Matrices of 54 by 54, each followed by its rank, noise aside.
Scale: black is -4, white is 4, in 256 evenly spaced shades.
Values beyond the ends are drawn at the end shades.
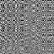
three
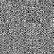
seven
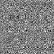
seven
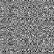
seven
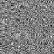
seven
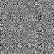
six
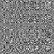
six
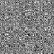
seven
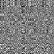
five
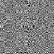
seven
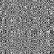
five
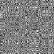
six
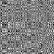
four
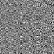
seven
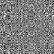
six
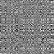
four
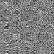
six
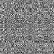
seven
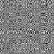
four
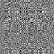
five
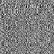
seven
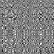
four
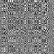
four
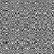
four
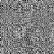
seven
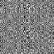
five
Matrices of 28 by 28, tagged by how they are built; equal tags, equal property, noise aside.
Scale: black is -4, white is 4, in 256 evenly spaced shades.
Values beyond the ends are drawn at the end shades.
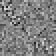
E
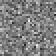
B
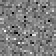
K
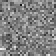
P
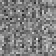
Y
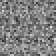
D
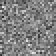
P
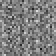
B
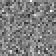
D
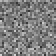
D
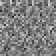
D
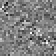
E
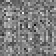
Y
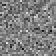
P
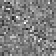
E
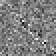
E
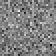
P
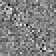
E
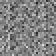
B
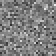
P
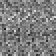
D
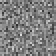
B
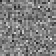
P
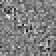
E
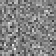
B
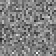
D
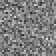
B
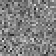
P
